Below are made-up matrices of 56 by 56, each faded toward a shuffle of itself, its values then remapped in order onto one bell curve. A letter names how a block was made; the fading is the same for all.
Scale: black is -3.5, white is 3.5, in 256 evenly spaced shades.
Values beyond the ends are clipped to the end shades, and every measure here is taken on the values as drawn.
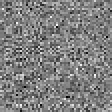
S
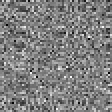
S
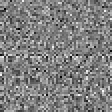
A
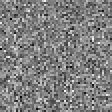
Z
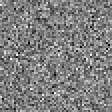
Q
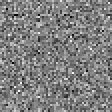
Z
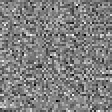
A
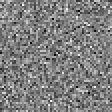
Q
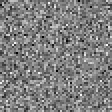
Q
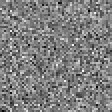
Z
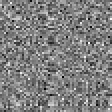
A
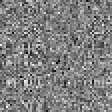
A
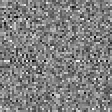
Q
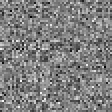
A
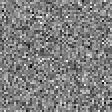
Q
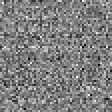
A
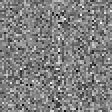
Z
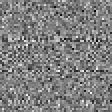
A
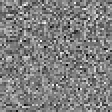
A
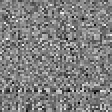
A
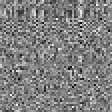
S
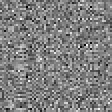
S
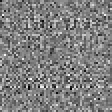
A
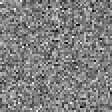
Q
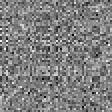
S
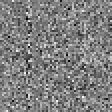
Z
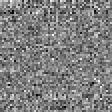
A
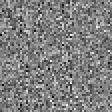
Z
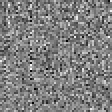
Z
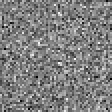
Q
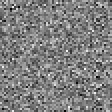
Q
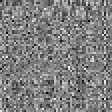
S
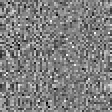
S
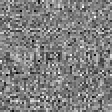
A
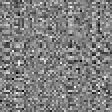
S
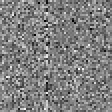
Z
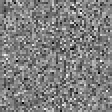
Z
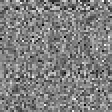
A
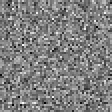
Q
